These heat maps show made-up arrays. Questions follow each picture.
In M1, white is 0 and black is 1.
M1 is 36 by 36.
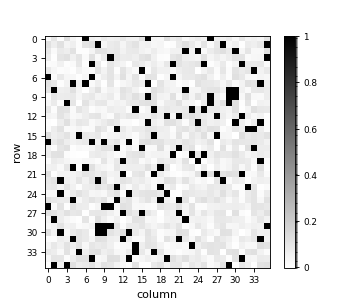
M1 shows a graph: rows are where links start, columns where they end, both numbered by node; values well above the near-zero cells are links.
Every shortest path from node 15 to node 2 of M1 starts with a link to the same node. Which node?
node 27
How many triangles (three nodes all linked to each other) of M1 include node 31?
1
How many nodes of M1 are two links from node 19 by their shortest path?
6
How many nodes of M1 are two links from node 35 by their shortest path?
4
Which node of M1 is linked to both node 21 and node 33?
node 17
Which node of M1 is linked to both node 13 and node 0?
node 16
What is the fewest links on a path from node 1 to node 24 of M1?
4
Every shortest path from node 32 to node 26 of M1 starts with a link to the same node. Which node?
node 23
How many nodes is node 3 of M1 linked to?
2
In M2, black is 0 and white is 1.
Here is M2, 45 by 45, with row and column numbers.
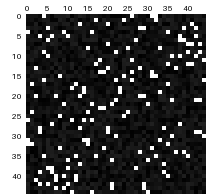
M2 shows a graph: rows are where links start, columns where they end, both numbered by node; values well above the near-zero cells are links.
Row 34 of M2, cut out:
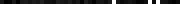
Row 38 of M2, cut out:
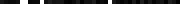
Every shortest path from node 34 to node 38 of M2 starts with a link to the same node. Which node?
node 39
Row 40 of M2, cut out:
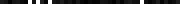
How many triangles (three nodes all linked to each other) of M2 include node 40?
1
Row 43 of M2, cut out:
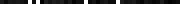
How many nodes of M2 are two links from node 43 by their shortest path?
8
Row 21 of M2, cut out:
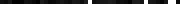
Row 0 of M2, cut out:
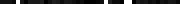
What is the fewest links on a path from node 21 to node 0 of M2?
4
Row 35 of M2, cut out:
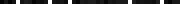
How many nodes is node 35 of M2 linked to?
5
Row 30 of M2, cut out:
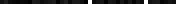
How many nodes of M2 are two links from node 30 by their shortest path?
5
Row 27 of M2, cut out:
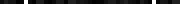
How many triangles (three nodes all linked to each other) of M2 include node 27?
1
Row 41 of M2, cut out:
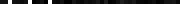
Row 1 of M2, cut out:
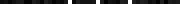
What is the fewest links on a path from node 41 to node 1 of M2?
3
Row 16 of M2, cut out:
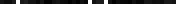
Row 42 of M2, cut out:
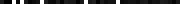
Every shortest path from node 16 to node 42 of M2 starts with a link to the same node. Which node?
node 22
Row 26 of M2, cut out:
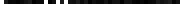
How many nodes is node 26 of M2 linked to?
4
